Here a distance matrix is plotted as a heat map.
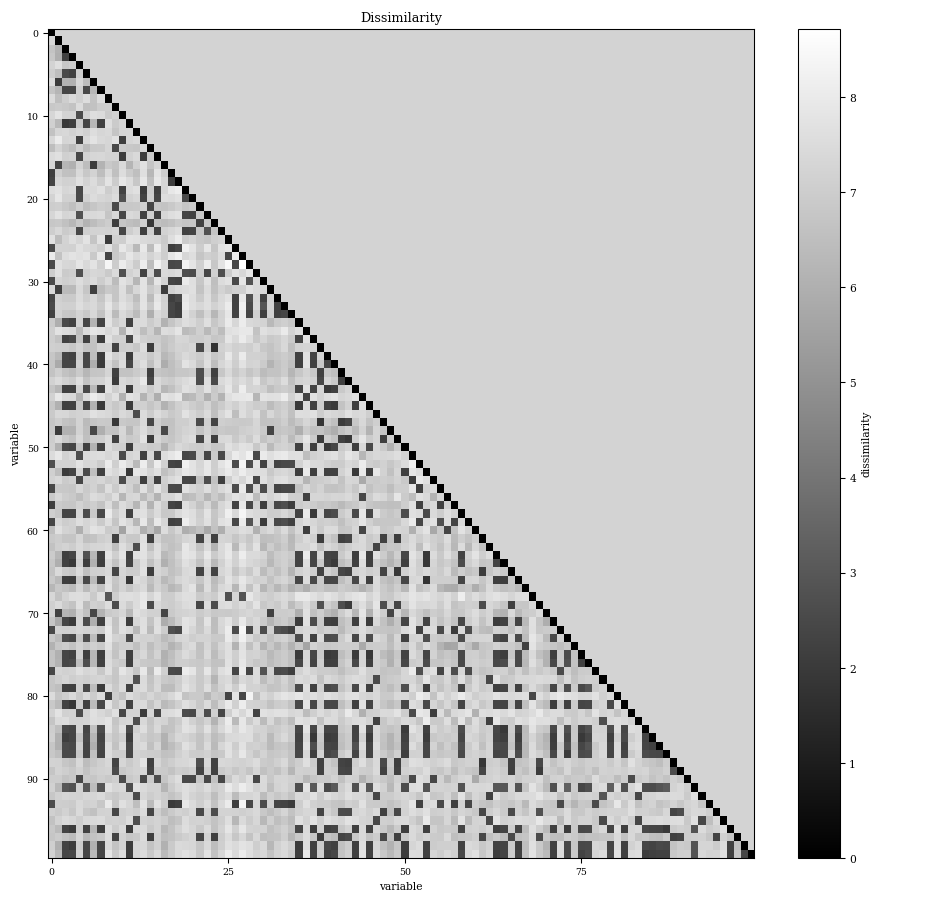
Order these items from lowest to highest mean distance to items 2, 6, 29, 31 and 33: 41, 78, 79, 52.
79, 52, 41, 78
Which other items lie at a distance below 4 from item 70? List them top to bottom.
1, 6, 16, 31, 48
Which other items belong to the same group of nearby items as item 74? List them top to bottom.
67
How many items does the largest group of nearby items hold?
31
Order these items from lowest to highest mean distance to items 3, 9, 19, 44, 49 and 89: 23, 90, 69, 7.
23, 69, 90, 7
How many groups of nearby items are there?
9
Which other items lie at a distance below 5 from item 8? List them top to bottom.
25, 27, 68, 80
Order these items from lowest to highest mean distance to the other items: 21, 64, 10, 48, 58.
64, 58, 21, 48, 10
